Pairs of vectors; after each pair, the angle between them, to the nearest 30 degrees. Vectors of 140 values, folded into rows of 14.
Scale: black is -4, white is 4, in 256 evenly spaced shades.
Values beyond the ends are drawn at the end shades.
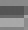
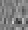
90 degrees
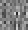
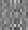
120 degrees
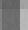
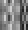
120 degrees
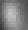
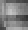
60 degrees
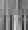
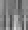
30 degrees
